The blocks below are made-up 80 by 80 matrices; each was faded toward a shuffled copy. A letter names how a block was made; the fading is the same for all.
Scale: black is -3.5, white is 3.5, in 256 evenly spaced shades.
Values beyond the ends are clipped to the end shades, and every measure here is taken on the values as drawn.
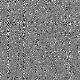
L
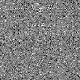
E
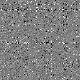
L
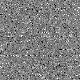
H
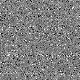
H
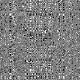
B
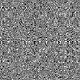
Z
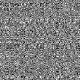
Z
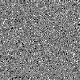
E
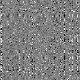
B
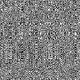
Z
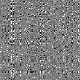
B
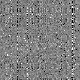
B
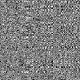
Z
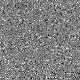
H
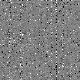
L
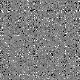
L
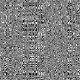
B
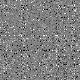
L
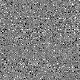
H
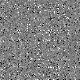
L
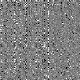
B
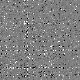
L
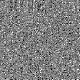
E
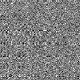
Z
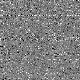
H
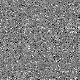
H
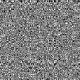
Z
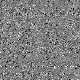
H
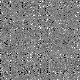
L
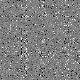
L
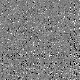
L
